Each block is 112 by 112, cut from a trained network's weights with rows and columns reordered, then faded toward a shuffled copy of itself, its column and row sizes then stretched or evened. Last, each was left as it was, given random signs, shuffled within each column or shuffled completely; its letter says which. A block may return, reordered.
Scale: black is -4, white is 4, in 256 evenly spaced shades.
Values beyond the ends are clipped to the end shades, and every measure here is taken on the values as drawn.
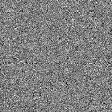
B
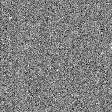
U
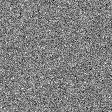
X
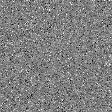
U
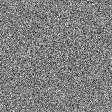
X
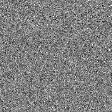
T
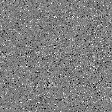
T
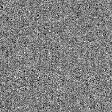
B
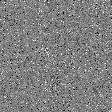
U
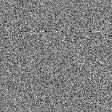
T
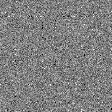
B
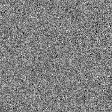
T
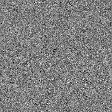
T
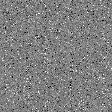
U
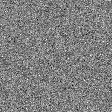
X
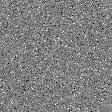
X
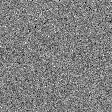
X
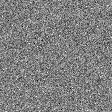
X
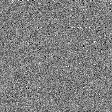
T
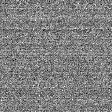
B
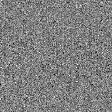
B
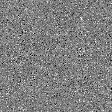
T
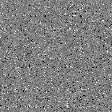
T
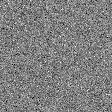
X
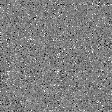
B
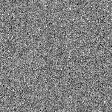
U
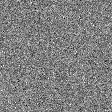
X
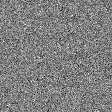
X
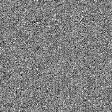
B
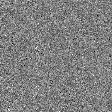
U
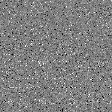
T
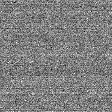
B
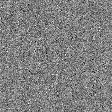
U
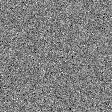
X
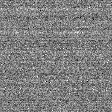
B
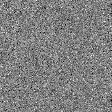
U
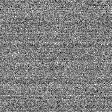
B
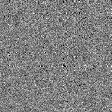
B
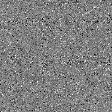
T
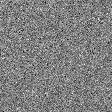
X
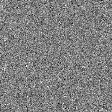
T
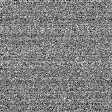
B
